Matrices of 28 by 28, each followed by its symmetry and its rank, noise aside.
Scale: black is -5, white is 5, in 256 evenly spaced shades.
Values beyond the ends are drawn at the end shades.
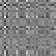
no symmetry, rank two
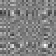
no symmetry, rank three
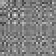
symmetric, rank three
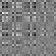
symmetric, rank one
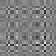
symmetric, rank one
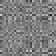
no symmetry, rank two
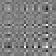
symmetric, rank one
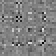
symmetric, rank three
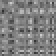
antisymmetric, rank two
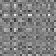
symmetric, rank two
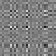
symmetric, rank one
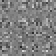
no symmetry, rank three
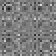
symmetric, rank three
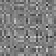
antisymmetric, rank two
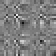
symmetric, rank two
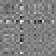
symmetric, rank two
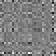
antisymmetric, rank two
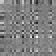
symmetric, rank one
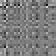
symmetric, rank two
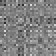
symmetric, rank three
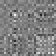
symmetric, rank two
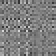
no symmetry, rank two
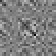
symmetric, rank three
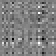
antisymmetric, rank two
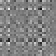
symmetric, rank one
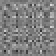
antisymmetric, rank two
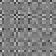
symmetric, rank one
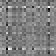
antisymmetric, rank two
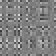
no symmetry, rank two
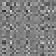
no symmetry, rank two
